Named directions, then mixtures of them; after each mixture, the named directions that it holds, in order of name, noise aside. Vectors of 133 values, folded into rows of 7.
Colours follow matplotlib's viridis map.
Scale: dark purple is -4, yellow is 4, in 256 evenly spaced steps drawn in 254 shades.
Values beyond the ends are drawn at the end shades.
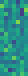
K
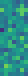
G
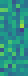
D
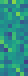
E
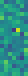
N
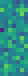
G.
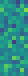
G, K.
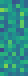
D, G.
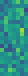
D, K.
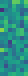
D, G.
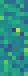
N.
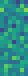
G, K.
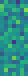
G, K.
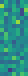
K.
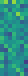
E.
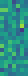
D.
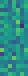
D, K.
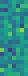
D, E.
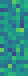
D.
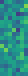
E, N.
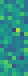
N.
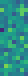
G.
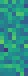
E, G.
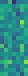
D, E.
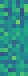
D, K.
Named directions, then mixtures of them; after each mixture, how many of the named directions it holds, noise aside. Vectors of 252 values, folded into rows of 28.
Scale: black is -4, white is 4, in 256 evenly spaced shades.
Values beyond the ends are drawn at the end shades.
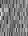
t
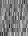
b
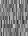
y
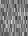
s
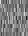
two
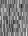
three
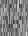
three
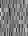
one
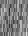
three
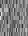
one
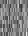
three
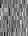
two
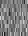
four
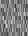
one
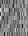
one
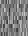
four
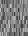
three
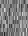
four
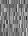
four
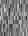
four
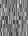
two
